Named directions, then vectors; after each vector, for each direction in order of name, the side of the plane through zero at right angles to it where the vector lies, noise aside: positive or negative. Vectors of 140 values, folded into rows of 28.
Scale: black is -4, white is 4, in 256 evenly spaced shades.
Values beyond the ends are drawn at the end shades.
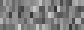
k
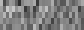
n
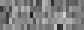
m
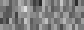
negative, positive, negative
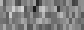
negative, positive, positive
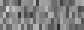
positive, positive, positive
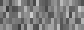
negative, negative, negative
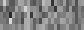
positive, positive, negative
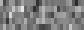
negative, positive, positive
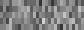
negative, positive, negative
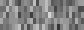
positive, positive, positive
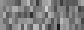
positive, positive, positive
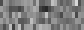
positive, negative, negative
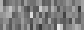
negative, negative, positive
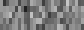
negative, negative, positive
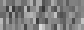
positive, negative, negative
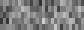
negative, positive, negative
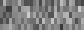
negative, positive, negative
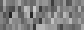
positive, positive, negative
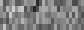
negative, positive, positive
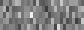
negative, negative, negative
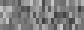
positive, negative, positive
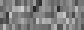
negative, positive, positive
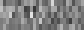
negative, negative, positive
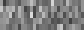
negative, negative, positive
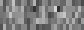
negative, positive, positive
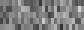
negative, positive, negative
